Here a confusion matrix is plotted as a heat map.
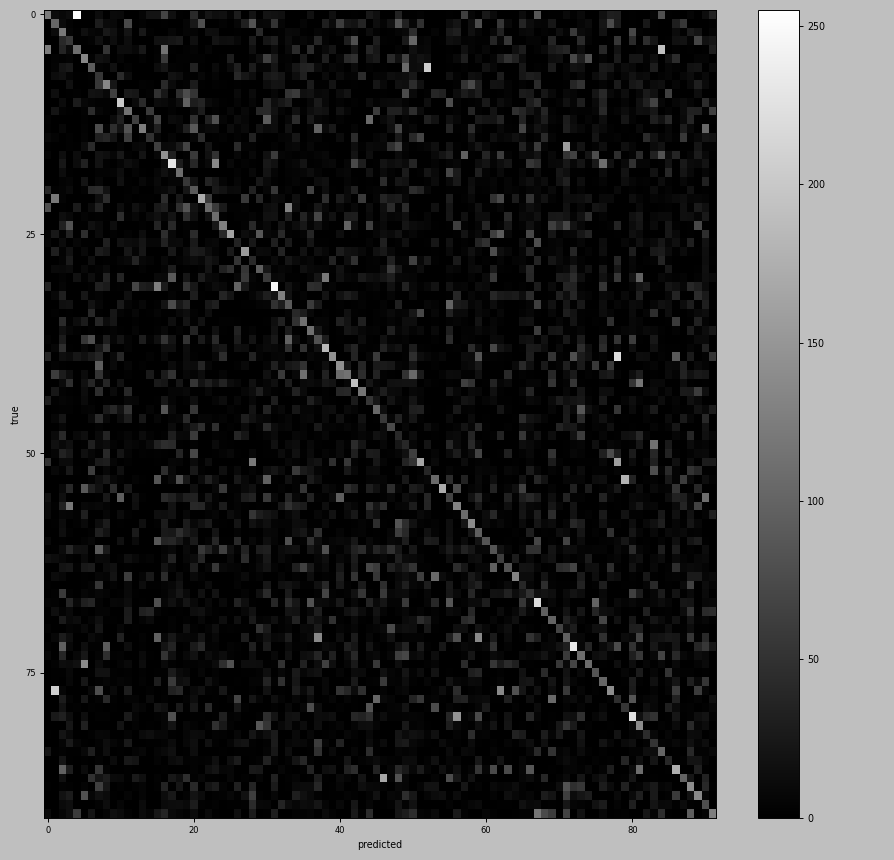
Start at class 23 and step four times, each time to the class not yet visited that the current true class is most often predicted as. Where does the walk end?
90
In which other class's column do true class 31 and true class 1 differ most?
15
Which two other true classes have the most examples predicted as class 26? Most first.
31, 78
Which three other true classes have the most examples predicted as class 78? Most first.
39, 51, 72
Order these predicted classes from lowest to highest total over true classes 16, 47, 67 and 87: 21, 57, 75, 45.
45, 21, 57, 75
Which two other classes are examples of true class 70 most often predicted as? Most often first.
47, 29
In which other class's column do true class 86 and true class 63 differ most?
81
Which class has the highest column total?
71
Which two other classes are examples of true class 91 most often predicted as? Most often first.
67, 88
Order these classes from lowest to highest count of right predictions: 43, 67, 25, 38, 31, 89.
43, 89, 25, 38, 67, 31
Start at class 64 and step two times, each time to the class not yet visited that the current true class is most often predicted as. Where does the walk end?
79
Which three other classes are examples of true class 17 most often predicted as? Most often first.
23, 76, 42
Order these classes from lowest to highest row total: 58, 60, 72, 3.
58, 60, 3, 72
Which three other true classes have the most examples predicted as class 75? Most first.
67, 16, 40
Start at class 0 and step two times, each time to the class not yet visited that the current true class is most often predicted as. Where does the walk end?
84
